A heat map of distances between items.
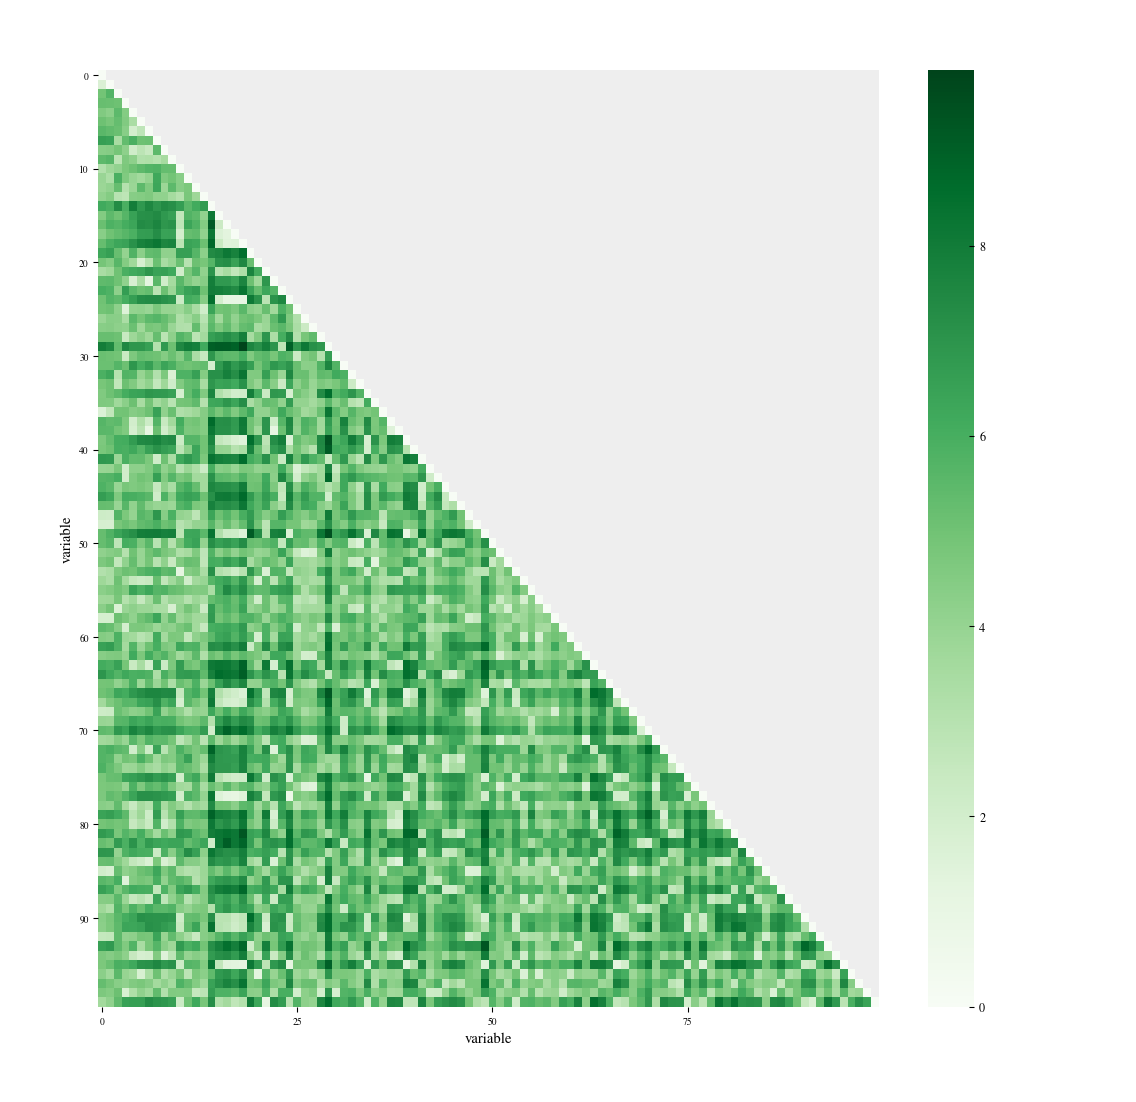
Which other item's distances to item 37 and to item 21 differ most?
99
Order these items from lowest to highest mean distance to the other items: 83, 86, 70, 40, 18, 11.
11, 86, 40, 83, 18, 70
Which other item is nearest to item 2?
57
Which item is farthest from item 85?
29
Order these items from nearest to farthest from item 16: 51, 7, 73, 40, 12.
40, 51, 12, 73, 7
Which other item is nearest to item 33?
50
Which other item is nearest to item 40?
34
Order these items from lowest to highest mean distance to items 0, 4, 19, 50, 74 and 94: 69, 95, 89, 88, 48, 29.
88, 48, 89, 69, 29, 95
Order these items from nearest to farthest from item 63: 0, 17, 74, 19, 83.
74, 19, 0, 83, 17
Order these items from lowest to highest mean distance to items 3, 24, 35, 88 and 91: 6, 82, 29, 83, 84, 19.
84, 6, 19, 83, 82, 29
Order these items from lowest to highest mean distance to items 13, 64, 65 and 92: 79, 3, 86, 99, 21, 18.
3, 86, 21, 99, 79, 18
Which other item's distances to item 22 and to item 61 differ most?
72
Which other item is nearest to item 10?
53
